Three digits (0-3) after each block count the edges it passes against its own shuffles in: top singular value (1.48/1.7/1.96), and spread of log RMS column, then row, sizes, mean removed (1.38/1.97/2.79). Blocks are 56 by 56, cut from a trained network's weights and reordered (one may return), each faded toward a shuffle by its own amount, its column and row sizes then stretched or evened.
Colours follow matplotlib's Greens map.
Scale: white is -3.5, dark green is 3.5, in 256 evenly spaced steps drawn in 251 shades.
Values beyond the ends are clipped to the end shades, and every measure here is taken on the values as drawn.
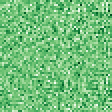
2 1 1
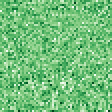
1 0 1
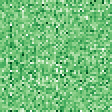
1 2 1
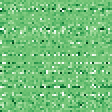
1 2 3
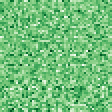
3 0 2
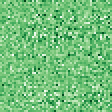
0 1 2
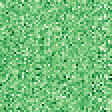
1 1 0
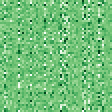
3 3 1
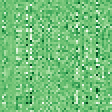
3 3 1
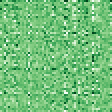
3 3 1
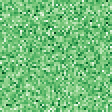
1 0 0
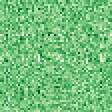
2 1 1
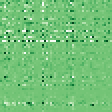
2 2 3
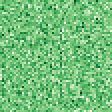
1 0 0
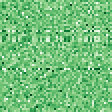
3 0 1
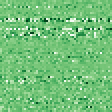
1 0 3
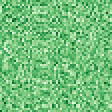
3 0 1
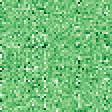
1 2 1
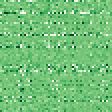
3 1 3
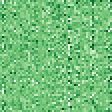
1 3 0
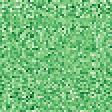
2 1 2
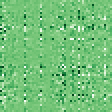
1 3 2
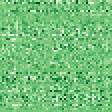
0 1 3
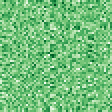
3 1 0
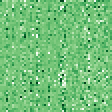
0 3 1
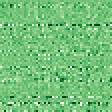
2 1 3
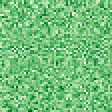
3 0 1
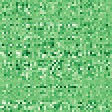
1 2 3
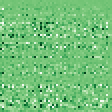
0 2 3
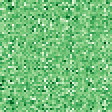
1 2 1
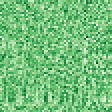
3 1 0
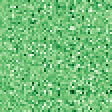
2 2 1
